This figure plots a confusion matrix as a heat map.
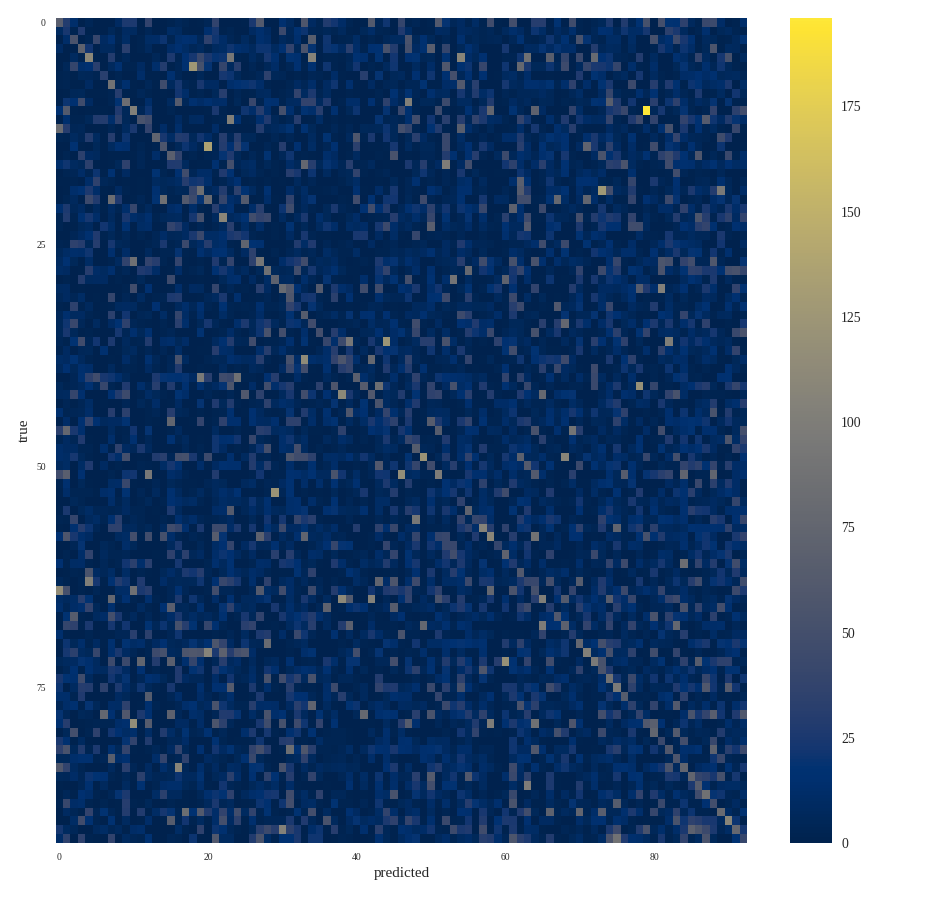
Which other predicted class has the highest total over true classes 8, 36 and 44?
39
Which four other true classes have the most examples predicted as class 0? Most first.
64, 12, 84, 51
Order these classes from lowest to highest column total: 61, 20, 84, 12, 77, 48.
20, 12, 77, 48, 61, 84
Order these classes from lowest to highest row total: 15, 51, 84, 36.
15, 84, 36, 51
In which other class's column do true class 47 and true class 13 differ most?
40
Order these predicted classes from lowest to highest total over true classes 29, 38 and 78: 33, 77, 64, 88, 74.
64, 77, 74, 88, 33
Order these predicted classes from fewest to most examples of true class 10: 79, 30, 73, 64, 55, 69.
73, 55, 69, 30, 64, 79
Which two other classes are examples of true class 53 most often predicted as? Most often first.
29, 60
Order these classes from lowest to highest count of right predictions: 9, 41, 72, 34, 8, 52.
52, 8, 34, 41, 9, 72
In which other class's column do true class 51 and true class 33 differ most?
46
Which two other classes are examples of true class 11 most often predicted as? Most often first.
23, 87
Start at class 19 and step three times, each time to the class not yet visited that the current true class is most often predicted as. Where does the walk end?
75
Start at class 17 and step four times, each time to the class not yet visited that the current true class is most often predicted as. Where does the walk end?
91
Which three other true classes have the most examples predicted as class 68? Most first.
49, 34, 65
